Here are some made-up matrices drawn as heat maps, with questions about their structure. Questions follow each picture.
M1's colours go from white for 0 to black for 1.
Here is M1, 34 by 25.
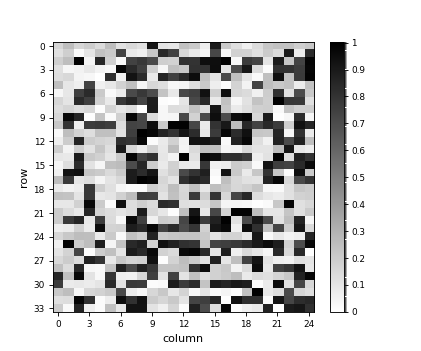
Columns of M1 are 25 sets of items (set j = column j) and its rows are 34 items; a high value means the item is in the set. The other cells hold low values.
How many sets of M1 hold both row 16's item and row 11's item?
7
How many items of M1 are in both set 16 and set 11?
6
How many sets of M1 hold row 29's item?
7
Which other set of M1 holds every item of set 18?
15
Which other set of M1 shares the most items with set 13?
8
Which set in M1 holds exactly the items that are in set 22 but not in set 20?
6
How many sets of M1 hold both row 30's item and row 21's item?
5
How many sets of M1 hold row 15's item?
9
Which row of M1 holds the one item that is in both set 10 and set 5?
4
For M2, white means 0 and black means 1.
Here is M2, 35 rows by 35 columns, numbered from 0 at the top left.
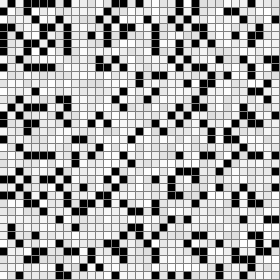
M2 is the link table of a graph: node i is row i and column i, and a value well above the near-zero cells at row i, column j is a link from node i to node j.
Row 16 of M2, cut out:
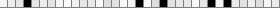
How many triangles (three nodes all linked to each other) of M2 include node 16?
3
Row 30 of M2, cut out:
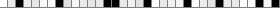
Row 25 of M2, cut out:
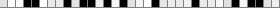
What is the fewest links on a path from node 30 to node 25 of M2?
2
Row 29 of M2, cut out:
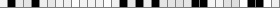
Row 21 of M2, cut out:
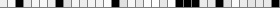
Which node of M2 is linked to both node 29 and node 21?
node 24
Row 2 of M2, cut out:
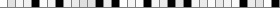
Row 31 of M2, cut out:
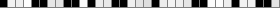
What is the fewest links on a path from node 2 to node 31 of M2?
2
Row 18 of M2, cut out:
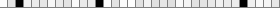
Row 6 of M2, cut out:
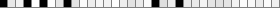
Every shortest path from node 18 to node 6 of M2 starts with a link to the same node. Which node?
node 12
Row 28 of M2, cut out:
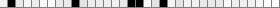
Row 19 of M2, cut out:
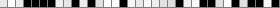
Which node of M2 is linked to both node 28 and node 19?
node 9
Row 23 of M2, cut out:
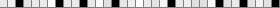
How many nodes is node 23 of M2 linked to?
8
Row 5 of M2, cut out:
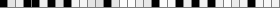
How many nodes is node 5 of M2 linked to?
11
